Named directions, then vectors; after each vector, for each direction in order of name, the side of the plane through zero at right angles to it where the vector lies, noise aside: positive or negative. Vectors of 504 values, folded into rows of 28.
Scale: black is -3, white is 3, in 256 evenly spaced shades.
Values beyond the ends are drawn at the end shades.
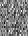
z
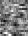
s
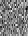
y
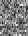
negative, positive, positive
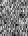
positive, negative, positive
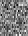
negative, positive, positive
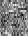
positive, positive, positive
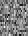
positive, negative, negative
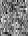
negative, negative, negative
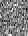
positive, positive, negative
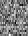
positive, negative, negative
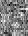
negative, negative, negative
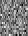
positive, negative, negative
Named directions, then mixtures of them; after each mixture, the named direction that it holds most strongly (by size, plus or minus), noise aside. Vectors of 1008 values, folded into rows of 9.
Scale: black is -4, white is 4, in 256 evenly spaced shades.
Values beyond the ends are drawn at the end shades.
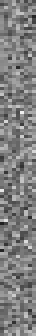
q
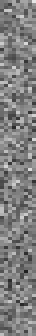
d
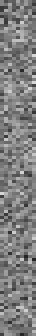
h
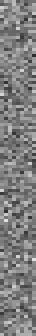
h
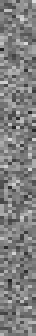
d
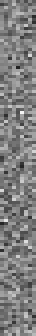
q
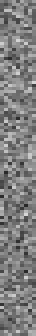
d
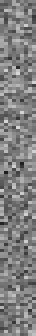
q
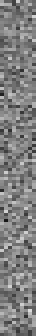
q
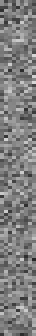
h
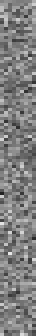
h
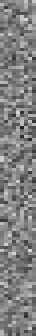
q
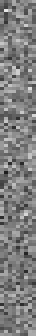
d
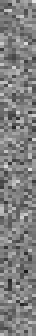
d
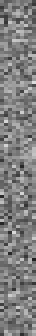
h
